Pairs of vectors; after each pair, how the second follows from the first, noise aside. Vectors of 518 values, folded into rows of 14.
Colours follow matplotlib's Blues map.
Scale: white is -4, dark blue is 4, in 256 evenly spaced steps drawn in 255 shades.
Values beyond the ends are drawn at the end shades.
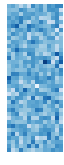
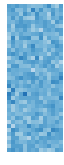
reversed, shrunk.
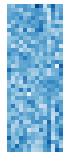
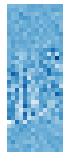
wrapped around, negated, partly zeroed.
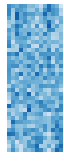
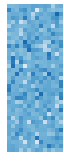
wrapped around, negated, partly zeroed.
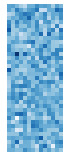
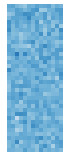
shrunk.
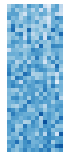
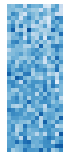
copied.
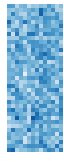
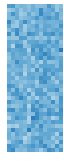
shrunk.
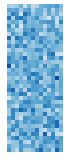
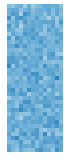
shrunk.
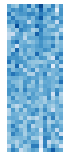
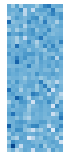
reversed, negated, partly zeroed.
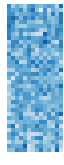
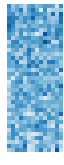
copied.
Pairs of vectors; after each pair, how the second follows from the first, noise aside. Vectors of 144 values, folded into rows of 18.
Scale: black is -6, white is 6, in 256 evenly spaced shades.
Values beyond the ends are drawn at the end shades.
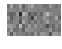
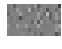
wrapped around, partly zeroed.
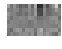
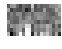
reversed, negated, scaled up.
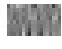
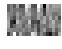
reversed, negated, scaled up.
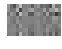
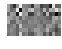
scaled up.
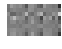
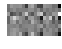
scaled up.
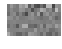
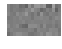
negated, shrunk.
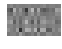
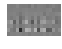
partly zeroed.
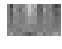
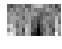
reversed, negated, scaled up.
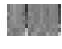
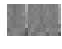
negated, shrunk.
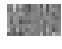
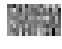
reversed, negated, scaled up.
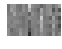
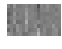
reversed, shrunk.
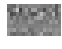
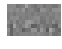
reversed, shrunk.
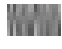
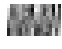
reversed, negated, scaled up.
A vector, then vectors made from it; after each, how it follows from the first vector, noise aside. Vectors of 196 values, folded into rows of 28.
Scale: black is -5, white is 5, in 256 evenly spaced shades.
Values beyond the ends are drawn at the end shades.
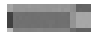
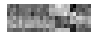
wrapped around, scaled up.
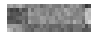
reversed, negated.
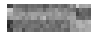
wrapped around.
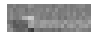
wrapped around, partly zeroed.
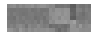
wrapped around, shrunk.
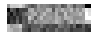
reversed, negated, scaled up.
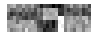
wrapped around, negated, scaled up.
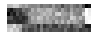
reversed, negated, scaled up.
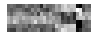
wrapped around, scaled up.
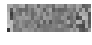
sign-scrambled.
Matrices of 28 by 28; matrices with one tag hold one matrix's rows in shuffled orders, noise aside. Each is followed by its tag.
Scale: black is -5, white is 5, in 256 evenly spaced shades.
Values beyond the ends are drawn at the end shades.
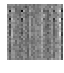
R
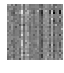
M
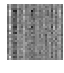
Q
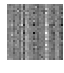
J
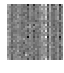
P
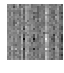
J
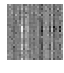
M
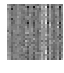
P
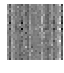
R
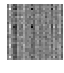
Q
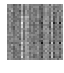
M
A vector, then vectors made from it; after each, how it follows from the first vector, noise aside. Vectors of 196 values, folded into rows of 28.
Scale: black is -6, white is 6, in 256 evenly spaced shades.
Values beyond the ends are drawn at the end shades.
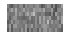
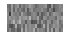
wrapped around.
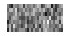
scaled up.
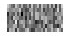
reversed, negated, scaled up.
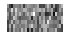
scaled up.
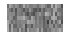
negated.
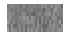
negated, shrunk.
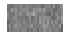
shrunk.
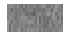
negated, shrunk.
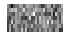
scaled up.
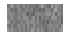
negated, shrunk.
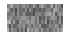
negated.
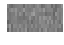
shrunk.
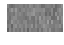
shrunk.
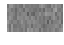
negated, shrunk.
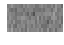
negated, shrunk.
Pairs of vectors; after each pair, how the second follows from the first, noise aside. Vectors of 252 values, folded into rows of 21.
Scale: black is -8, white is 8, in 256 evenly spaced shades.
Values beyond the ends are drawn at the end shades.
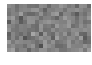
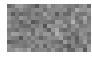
shuffled.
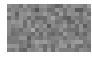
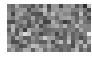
wrapped around, negated, scaled up.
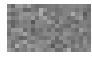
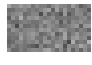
shuffled.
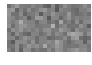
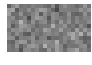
copied.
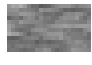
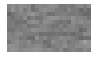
wrapped around, negated, shrunk.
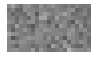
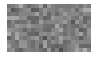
shuffled.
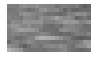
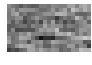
negated, scaled up.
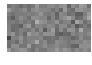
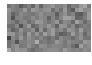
copied.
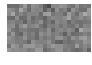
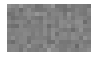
reversed, negated, shrunk.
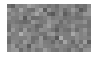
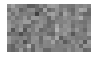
negated.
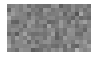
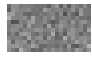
copied.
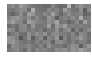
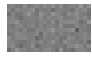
wrapped around, negated, shrunk.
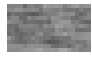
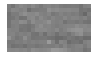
wrapped around, negated, shrunk.
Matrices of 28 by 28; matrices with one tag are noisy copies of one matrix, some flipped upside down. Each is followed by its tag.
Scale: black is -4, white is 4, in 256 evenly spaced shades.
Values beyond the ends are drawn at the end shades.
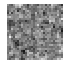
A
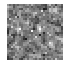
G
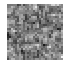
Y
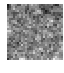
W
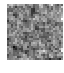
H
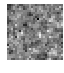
G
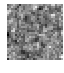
Y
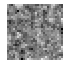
A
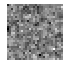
Y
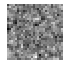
Y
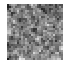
W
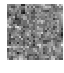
A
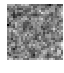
H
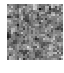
Y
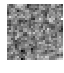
A
